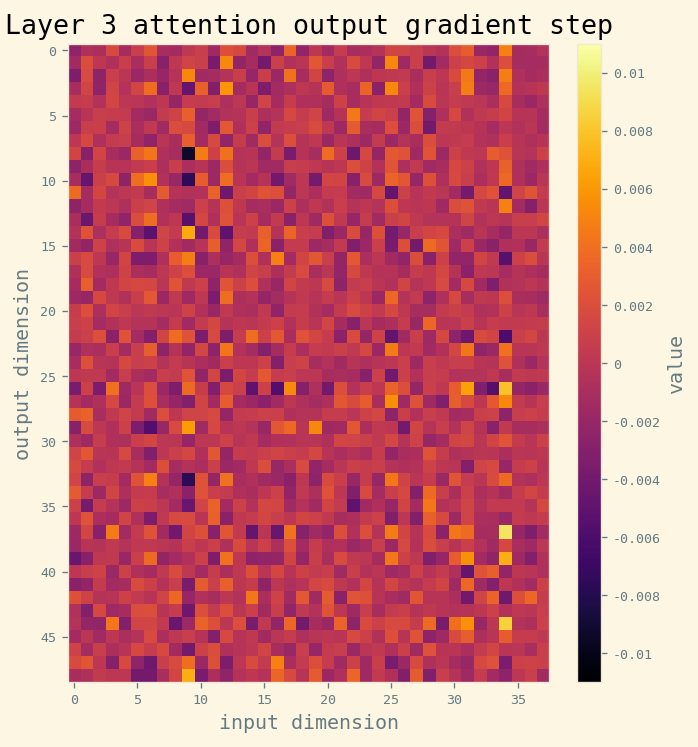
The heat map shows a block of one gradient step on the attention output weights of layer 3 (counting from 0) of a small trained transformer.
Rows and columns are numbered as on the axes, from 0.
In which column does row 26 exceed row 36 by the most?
34
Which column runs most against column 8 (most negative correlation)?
21
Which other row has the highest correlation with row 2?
26
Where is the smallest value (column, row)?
9, 8
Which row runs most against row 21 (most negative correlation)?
5
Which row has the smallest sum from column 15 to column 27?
15
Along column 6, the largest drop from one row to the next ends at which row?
14
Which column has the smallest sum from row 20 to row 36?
27
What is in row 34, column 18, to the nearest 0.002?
0
